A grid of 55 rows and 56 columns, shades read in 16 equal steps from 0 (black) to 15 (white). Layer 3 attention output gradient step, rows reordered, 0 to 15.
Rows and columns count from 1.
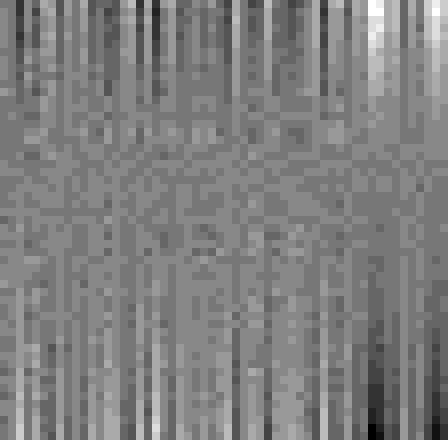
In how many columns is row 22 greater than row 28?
15
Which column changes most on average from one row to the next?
14
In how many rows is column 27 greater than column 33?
18
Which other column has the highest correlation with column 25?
27
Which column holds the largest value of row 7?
47
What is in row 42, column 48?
5
